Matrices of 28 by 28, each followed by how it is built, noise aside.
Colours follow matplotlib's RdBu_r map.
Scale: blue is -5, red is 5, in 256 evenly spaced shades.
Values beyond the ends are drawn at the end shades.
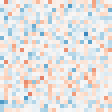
repeating columns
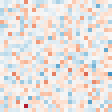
noise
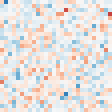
Hankel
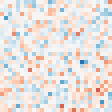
Hankel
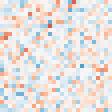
Hankel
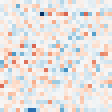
uneven rows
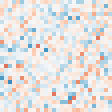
Hankel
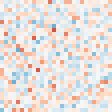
noise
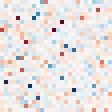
sparse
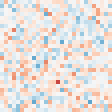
noise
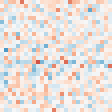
repeating columns
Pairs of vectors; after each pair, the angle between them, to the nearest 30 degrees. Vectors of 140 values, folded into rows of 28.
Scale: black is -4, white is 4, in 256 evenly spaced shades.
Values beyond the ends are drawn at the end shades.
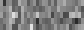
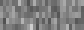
60 degrees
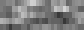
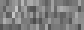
60 degrees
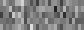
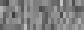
120 degrees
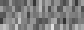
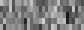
90 degrees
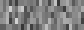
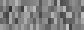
150 degrees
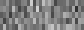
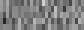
60 degrees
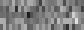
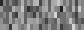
90 degrees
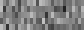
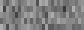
30 degrees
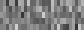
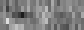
60 degrees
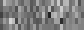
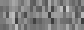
60 degrees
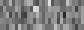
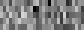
150 degrees
